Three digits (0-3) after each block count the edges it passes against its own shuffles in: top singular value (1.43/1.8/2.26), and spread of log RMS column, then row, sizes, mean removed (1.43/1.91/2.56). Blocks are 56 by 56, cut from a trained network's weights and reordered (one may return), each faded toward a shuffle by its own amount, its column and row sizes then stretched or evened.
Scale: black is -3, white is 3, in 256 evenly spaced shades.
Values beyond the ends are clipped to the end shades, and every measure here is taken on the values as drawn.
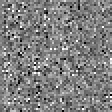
0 2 0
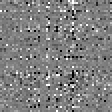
0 3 3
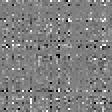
0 3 3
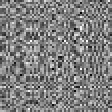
3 0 1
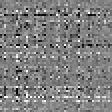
1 3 3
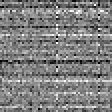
3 1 3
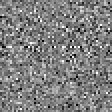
1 1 1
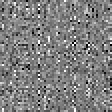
2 3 0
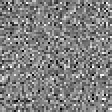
2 1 2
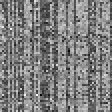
3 0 1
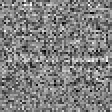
0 1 1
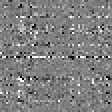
2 2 3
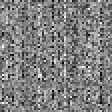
1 3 2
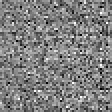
0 2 0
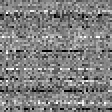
2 1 3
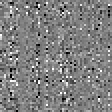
1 3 1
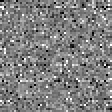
1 0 1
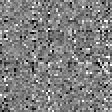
2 2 0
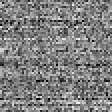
1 0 2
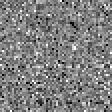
1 0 0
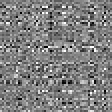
3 2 3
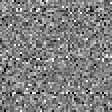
2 0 1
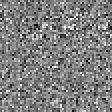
1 0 1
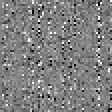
0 3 0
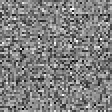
0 2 0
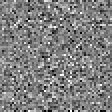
2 2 1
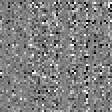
1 3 2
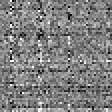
1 2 1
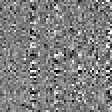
3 3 1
